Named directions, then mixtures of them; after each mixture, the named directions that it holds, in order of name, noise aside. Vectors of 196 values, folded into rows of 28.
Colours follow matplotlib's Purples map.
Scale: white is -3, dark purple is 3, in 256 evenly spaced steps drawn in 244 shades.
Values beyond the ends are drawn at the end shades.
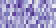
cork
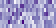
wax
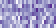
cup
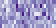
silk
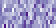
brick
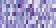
cork.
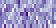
brick, cork.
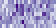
cork, silk, wax.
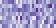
cup.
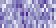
brick, cork, silk.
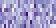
brick.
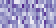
cup, wax.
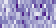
silk.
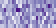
cup, silk.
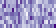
brick, cup.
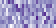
cup, silk, wax.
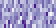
brick, wax.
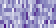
brick, cup.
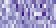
silk.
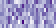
cup, wax.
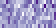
cork, silk, wax.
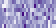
brick, cup, silk.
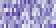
brick, cup, wax.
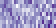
cork, cup, silk.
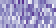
cork, cup.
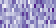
brick, cup, silk.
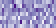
brick, cup.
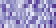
cork.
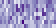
cup, silk, wax.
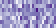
cup.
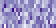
brick.
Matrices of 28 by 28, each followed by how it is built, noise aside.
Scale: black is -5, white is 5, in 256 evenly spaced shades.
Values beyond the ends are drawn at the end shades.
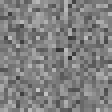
repeating rows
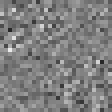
block diagonal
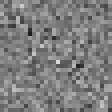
block diagonal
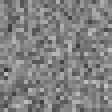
noise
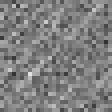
Hankel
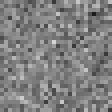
noise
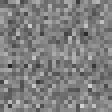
repeating columns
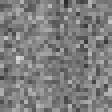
repeating rows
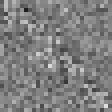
banded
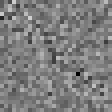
banded
